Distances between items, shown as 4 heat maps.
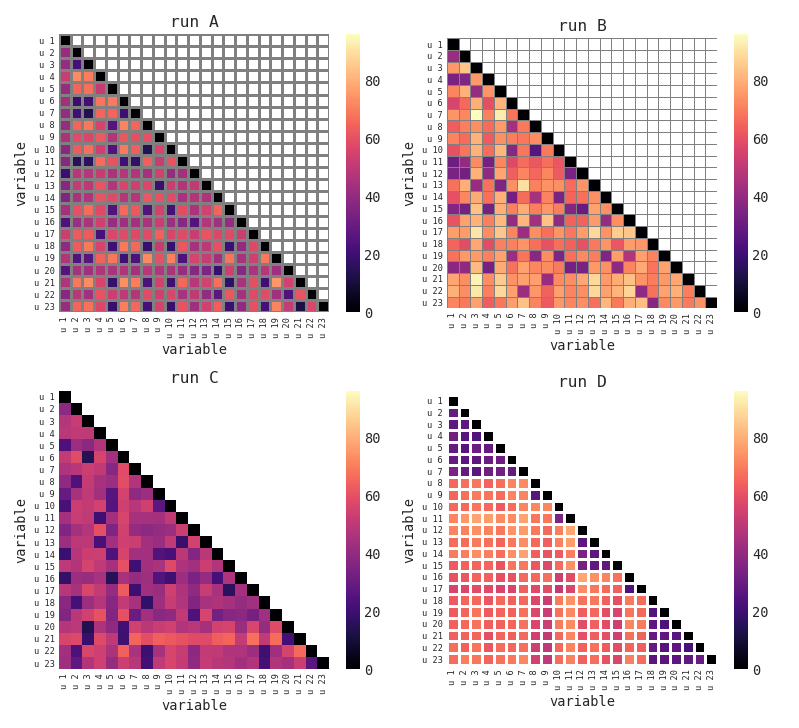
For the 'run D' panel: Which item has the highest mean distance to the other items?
u 11
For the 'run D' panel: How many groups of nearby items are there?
6
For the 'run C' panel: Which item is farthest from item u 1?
u 21
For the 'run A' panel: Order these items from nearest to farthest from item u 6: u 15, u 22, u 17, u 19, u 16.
u 19, u 16, u 22, u 17, u 15
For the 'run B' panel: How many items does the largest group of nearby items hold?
7
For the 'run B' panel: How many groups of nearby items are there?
6
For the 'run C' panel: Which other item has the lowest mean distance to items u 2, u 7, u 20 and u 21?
u 3
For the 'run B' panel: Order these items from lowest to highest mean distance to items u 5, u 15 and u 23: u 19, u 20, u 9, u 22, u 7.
u 20, u 9, u 19, u 22, u 7
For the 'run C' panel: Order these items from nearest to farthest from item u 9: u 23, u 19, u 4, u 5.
u 5, u 19, u 4, u 23
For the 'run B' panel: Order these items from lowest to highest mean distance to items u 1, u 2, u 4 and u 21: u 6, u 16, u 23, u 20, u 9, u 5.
u 20, u 9, u 6, u 23, u 16, u 5
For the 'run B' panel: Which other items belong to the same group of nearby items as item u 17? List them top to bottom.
u 7, u 22
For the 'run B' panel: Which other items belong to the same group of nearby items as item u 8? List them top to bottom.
u 6, u 10, u 14, u 16, u 19
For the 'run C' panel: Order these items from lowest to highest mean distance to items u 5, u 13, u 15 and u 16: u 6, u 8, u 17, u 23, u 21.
u 17, u 8, u 23, u 6, u 21
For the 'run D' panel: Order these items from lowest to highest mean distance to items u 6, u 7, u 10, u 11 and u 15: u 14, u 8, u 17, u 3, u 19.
u 3, u 17, u 14, u 19, u 8
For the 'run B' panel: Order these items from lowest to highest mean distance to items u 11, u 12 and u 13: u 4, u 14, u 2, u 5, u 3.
u 4, u 2, u 5, u 3, u 14
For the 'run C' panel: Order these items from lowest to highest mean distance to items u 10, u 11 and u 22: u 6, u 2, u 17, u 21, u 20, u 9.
u 9, u 2, u 17, u 20, u 6, u 21
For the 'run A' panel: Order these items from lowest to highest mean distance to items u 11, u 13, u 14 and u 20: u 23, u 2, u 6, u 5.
u 2, u 6, u 5, u 23
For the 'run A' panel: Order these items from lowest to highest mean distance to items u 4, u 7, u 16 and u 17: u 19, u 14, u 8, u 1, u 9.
u 1, u 19, u 14, u 8, u 9
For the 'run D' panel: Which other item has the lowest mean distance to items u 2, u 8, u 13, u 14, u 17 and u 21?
u 15
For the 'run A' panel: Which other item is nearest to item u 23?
u 21
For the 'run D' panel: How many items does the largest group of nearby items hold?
7
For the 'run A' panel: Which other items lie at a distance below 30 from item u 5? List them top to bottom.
u 8, u 10, u 15, u 18, u 21, u 23
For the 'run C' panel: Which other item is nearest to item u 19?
u 12
